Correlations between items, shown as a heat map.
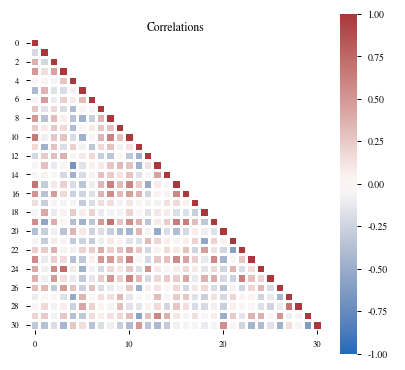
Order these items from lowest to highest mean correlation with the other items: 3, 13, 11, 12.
12, 11, 13, 3
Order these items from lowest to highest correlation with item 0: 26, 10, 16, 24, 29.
29, 26, 24, 16, 10
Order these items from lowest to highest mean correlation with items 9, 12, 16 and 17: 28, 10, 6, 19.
6, 28, 10, 19
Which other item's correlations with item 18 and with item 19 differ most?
1
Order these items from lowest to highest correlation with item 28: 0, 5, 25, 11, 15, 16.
25, 11, 0, 16, 15, 5
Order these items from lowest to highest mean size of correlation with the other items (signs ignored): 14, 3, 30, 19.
14, 3, 30, 19
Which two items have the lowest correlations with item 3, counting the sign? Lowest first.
30, 20
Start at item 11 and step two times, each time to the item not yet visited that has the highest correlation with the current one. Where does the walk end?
20
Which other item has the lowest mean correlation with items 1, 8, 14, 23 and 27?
4
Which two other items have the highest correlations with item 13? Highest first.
29, 14
